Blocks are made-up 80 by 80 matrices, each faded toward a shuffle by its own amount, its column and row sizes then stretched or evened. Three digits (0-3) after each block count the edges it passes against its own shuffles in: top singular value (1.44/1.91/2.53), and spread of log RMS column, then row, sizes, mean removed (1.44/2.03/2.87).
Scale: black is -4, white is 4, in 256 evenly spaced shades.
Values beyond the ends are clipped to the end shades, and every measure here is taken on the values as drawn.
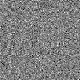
2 0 0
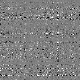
1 2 3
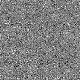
1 0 1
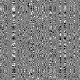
3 3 0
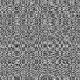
3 1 2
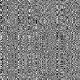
3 3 0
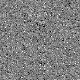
1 1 0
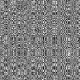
3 3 1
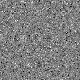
1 0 0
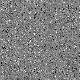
0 2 0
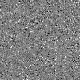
1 0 0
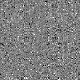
2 1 1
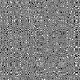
3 2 1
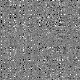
1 2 2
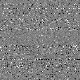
0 0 3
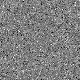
0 0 0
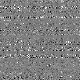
2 1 3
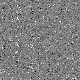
0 1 0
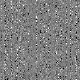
0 3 0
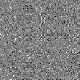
2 1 1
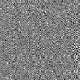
3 2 0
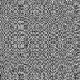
3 1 1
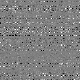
1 1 3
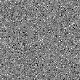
1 1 0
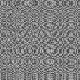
3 0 2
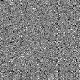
2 1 1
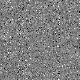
0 2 0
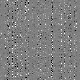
2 3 0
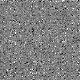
0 2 2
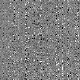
0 3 1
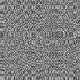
3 2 0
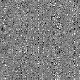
2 2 0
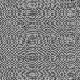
3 0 2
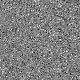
1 0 0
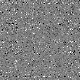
0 1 2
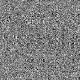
1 1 1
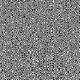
2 2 1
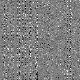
2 3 0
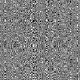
2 3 1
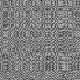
3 1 0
